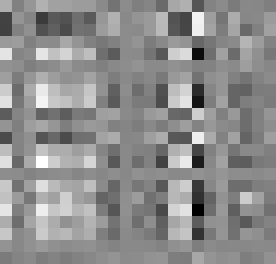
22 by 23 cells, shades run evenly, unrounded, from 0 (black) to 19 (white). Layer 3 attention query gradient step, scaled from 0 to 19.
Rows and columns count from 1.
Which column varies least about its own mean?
11
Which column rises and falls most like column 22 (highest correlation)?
21
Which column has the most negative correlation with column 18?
6
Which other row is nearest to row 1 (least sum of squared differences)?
13
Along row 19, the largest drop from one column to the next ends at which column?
17
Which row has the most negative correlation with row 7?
2
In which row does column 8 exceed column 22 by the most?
14
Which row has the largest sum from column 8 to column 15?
3
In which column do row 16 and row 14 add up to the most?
4
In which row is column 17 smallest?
18
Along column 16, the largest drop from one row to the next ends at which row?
10
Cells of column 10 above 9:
11
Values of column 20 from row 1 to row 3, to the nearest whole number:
9 13 12
